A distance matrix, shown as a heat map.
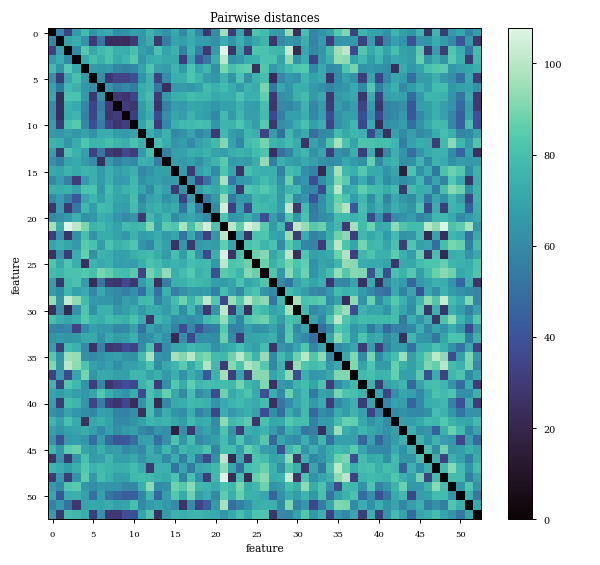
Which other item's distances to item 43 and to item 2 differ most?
15
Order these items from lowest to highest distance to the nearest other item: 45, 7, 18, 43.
43, 7, 18, 45
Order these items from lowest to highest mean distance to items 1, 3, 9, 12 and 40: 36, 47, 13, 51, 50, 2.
13, 50, 51, 47, 2, 36
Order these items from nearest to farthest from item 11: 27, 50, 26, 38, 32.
26, 32, 50, 27, 38
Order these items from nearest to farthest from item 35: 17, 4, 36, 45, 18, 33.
4, 36, 45, 18, 33, 17
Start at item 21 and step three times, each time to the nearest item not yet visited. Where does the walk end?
27
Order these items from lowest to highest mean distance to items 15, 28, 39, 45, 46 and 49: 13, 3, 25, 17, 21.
13, 17, 3, 25, 21
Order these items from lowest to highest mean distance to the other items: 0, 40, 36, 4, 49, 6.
40, 0, 6, 4, 49, 36
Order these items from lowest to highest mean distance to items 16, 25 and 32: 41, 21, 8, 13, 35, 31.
41, 8, 13, 31, 35, 21
